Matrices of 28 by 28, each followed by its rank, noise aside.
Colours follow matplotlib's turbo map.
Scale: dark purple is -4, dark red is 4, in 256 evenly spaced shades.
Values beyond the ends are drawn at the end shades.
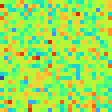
seven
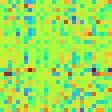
four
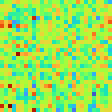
five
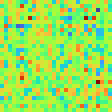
six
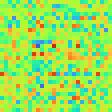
seven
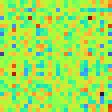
four
